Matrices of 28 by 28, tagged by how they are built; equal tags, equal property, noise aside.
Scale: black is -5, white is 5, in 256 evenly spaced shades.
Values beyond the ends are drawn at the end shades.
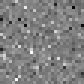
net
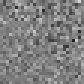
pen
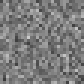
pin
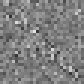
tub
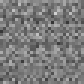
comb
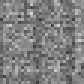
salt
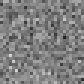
pin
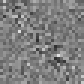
tub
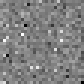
net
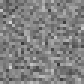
pin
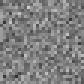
pin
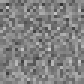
comb
